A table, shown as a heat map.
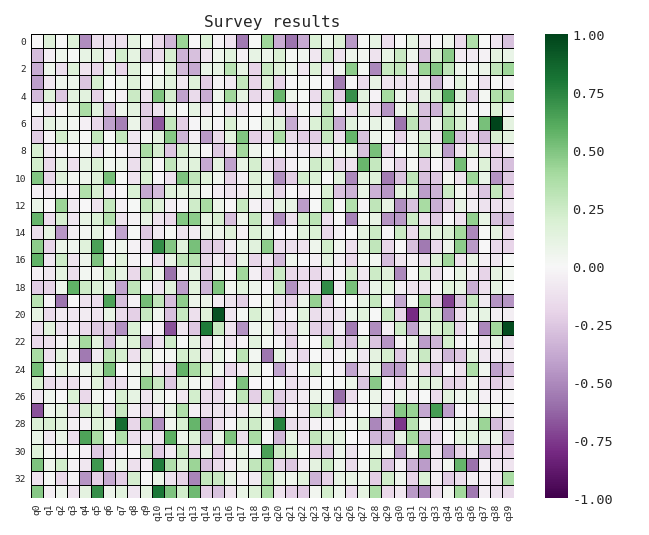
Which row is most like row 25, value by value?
8
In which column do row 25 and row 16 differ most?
q34
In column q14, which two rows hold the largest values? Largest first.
21, 12
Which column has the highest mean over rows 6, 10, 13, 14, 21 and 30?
q14
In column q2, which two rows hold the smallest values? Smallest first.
19, 14
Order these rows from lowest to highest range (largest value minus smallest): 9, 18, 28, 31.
9, 18, 31, 28
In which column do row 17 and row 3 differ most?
q11
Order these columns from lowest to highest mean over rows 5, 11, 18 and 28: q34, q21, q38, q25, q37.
q21, q25, q37, q38, q34
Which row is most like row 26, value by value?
3
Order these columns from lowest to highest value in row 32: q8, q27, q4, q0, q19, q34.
q4, q34, q0, q27, q8, q19
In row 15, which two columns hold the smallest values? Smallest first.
q32, q36
